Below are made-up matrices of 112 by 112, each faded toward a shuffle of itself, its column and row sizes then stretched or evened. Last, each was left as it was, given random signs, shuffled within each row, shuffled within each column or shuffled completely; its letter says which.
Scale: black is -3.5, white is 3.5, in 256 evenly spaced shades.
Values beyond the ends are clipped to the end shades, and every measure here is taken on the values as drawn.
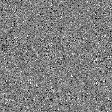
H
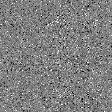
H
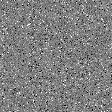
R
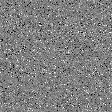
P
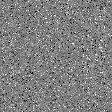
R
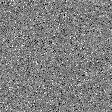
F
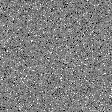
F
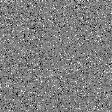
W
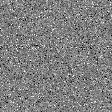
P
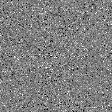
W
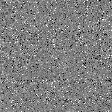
H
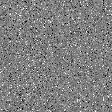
R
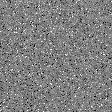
F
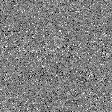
P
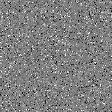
H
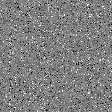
R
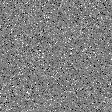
F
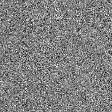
W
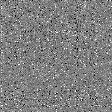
H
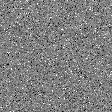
F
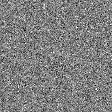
R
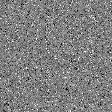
R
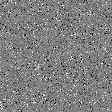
P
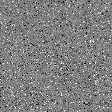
P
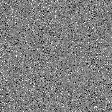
R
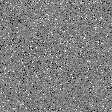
P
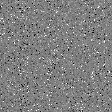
R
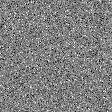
F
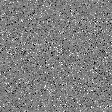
P
